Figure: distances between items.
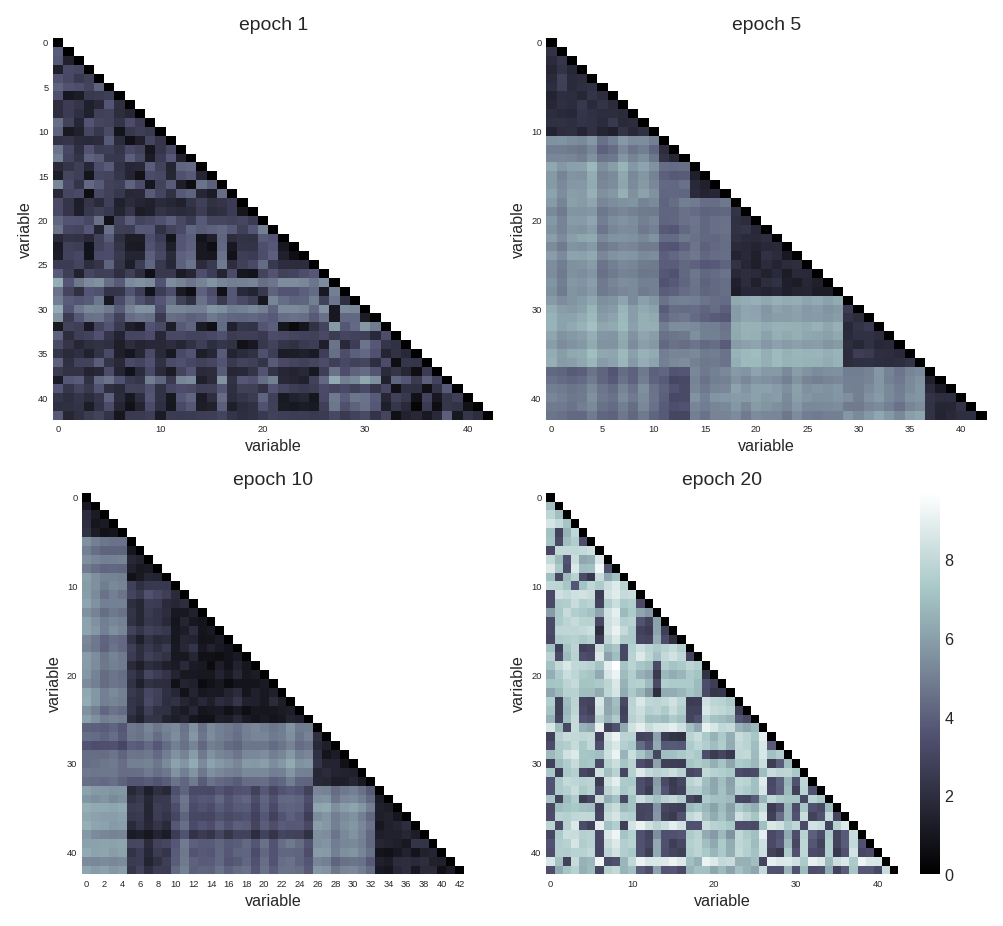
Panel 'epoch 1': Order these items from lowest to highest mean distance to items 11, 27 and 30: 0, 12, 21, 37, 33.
33, 37, 21, 12, 0
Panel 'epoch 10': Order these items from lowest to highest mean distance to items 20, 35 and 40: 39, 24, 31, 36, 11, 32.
36, 39, 24, 11, 32, 31
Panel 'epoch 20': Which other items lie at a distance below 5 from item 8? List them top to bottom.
2, 7, 26, 41
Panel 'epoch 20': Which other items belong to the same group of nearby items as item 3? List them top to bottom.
10
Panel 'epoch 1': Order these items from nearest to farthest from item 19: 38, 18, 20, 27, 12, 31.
18, 12, 20, 38, 31, 27
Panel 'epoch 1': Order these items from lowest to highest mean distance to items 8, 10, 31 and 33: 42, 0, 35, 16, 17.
42, 35, 17, 16, 0
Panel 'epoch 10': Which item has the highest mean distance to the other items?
0
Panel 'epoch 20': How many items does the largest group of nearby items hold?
18
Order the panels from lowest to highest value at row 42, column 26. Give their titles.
epoch 1, epoch 5, epoch 10, epoch 20
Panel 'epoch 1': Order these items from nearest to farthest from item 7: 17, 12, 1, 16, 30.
17, 1, 12, 16, 30
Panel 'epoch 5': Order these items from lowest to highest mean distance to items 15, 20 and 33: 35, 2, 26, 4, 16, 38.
16, 26, 35, 38, 2, 4
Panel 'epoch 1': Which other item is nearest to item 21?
4
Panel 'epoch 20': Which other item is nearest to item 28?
40
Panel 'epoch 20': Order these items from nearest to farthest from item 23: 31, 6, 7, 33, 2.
31, 7, 2, 33, 6
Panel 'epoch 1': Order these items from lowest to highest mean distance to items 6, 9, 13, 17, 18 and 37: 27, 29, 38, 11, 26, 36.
26, 11, 36, 29, 38, 27
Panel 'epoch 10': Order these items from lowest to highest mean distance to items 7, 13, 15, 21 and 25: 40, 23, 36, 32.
23, 36, 40, 32
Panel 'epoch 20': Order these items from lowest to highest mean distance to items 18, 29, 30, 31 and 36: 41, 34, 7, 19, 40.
34, 40, 19, 7, 41
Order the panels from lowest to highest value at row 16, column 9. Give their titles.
epoch 1, epoch 10, epoch 5, epoch 20
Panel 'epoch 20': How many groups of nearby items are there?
5
